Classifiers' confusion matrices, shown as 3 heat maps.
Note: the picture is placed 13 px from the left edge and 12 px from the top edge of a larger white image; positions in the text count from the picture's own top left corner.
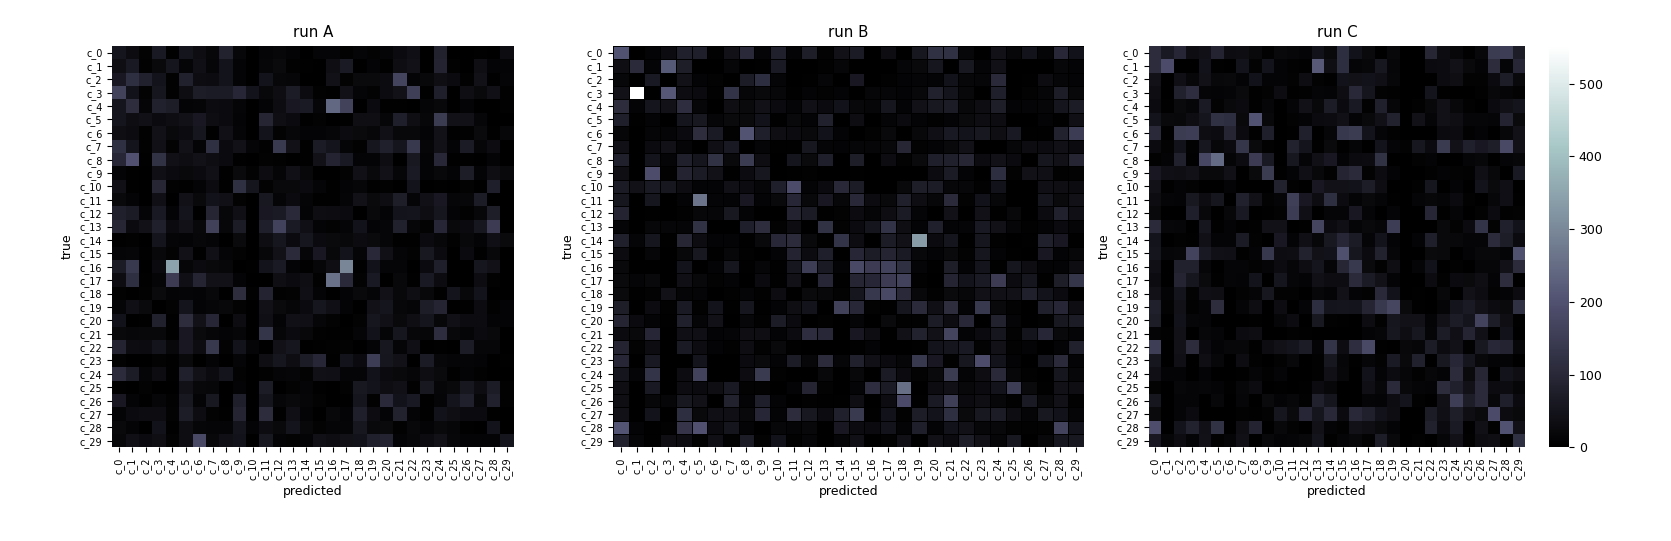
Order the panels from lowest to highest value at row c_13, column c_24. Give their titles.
run C, run B, run A
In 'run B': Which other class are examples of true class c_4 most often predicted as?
c_0
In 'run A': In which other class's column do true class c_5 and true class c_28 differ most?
c_24
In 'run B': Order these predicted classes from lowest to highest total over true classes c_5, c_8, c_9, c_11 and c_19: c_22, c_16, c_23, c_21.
c_16, c_22, c_23, c_21
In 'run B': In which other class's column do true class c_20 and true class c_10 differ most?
c_11
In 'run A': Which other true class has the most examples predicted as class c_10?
c_3
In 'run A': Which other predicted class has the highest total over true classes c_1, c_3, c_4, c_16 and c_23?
c_17
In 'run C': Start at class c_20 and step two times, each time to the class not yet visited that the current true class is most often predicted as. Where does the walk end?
c_24
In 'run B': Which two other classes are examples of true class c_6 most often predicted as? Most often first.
c_8, c_29
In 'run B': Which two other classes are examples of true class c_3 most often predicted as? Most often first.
c_1, c_7
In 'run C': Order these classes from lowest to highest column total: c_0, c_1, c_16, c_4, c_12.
c_1, c_12, c_4, c_16, c_0
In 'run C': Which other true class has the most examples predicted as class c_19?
c_13
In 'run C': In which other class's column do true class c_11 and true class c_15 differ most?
c_29
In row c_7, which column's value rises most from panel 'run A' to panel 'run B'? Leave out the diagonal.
c_18
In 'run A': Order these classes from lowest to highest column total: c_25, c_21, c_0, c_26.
c_25, c_26, c_21, c_0
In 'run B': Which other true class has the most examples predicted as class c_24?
c_17
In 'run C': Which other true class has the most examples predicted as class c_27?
c_0
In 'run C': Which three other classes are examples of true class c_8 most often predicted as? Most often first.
c_5, c_4, c_18
